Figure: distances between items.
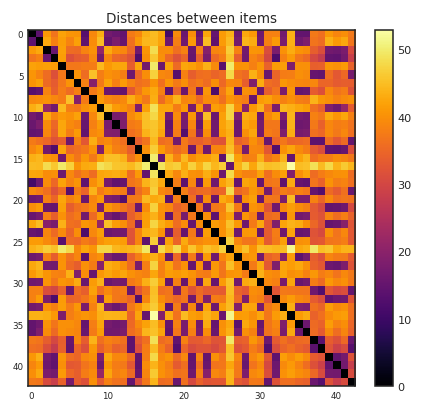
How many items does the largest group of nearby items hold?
15
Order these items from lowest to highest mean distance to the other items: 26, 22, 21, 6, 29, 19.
22, 21, 19, 6, 29, 26
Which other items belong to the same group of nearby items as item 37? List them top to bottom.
5, 13, 19, 31, 38, 42
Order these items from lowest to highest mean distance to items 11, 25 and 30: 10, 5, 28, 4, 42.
10, 4, 42, 5, 28
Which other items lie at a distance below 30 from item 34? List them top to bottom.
4, 15, 17, 25
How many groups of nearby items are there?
6
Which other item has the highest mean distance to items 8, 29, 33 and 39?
16
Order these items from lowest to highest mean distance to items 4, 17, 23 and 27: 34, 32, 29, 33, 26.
34, 32, 33, 29, 26
